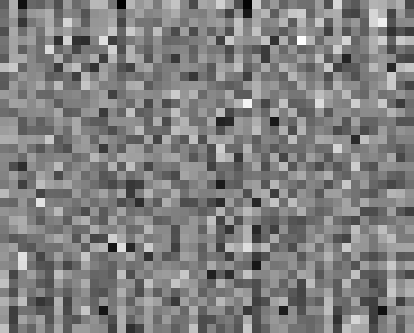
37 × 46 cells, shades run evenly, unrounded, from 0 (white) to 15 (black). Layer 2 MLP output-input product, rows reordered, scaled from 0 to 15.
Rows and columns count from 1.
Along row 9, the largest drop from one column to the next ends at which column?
10
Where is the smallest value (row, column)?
5, 34
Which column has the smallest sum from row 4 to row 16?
2
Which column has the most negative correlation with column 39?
13
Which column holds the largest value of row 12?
45
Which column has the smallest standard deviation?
4
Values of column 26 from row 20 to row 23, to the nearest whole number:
8 9 7 6
